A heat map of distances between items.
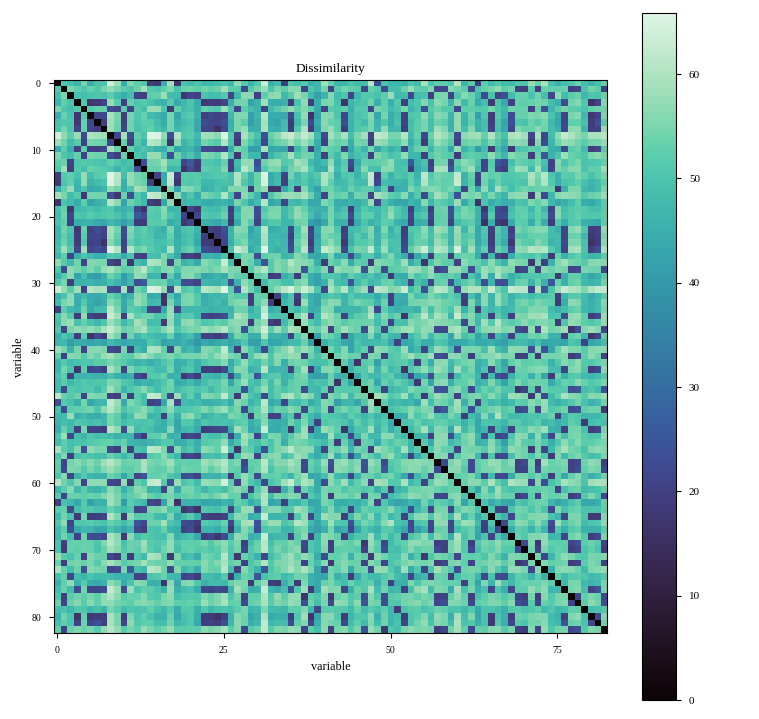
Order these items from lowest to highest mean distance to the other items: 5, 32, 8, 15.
5, 32, 15, 8
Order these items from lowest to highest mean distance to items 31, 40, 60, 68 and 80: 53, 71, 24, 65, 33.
71, 24, 65, 53, 33
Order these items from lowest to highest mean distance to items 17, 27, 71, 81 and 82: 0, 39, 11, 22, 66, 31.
11, 31, 39, 22, 66, 0
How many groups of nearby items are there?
8
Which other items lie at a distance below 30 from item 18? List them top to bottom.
0, 14, 15, 34, 48, 63
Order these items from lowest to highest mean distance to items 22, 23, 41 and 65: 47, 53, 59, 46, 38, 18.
38, 46, 18, 59, 53, 47
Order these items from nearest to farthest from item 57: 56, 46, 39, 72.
72, 46, 39, 56
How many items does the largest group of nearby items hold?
18
